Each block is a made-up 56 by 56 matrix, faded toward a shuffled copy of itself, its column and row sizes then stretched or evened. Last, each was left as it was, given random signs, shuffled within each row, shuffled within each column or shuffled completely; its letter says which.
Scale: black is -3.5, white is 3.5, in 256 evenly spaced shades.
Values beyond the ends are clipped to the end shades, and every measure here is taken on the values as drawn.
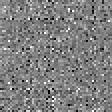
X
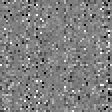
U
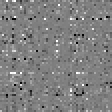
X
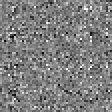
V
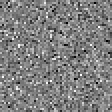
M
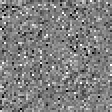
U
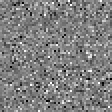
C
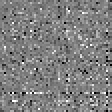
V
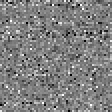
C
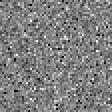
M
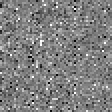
U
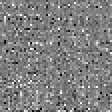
X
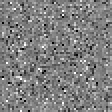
U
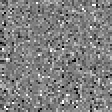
U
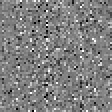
U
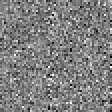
U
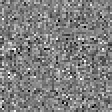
V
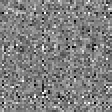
X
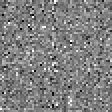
U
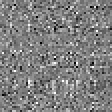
X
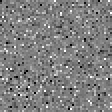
M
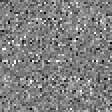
C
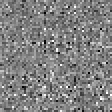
V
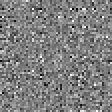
V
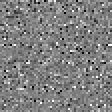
C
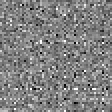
V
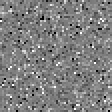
M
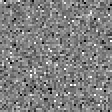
M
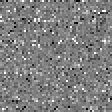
C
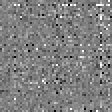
V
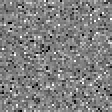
M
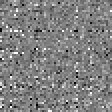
V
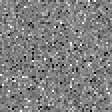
M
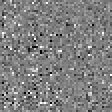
X
